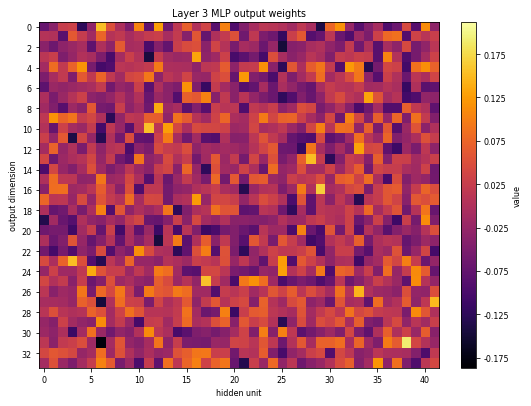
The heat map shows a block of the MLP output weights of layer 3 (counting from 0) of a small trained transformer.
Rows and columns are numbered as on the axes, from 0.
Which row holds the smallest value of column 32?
1
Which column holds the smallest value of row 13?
30
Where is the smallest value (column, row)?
6, 31
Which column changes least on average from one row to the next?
19
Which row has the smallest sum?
20
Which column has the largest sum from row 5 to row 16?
33
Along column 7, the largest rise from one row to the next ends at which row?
10
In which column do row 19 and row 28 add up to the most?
40
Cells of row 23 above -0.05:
36
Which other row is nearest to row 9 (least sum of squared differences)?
28
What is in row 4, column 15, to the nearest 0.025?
0
